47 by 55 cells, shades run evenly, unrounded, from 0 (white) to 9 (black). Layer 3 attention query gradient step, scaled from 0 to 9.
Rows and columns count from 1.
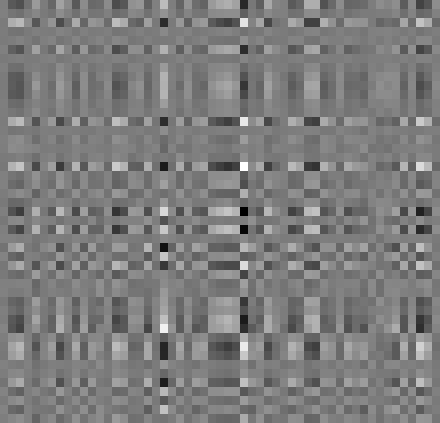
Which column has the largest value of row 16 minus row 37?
21
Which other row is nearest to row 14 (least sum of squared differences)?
3
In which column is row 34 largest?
31
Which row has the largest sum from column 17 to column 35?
19
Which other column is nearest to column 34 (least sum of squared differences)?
8
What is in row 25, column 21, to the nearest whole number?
6
